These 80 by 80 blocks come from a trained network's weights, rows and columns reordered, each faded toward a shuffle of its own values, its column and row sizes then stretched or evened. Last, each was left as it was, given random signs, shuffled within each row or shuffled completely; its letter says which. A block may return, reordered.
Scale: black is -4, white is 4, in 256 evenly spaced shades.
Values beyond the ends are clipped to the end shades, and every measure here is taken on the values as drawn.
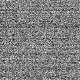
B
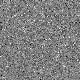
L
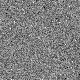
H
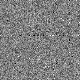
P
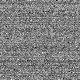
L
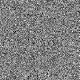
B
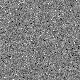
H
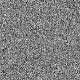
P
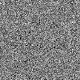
P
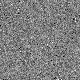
H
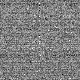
B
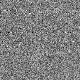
L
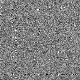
P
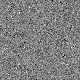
H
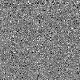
B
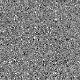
B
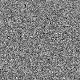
L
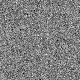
H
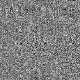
B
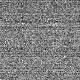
B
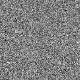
P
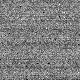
L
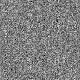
B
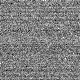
L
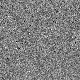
H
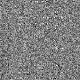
B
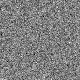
H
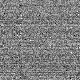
B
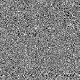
B
